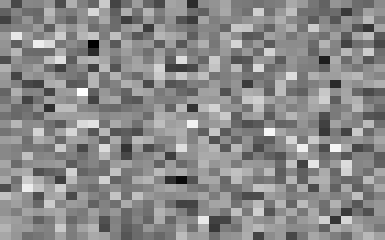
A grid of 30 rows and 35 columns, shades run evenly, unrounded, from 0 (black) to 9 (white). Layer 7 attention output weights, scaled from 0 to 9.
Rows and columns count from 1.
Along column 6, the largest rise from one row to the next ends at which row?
24
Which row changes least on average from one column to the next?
15
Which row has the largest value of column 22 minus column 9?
6
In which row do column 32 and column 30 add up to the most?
28
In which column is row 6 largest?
4
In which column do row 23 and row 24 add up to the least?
17
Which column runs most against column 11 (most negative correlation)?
10
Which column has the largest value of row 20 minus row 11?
3
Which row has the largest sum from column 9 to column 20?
16
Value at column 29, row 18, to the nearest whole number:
7
